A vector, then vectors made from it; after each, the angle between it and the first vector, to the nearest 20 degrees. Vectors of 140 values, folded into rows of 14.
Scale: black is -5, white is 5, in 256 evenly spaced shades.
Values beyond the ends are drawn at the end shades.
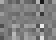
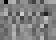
60 degrees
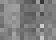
40 degrees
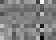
160 degrees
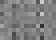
160 degrees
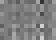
20 degrees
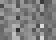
40 degrees
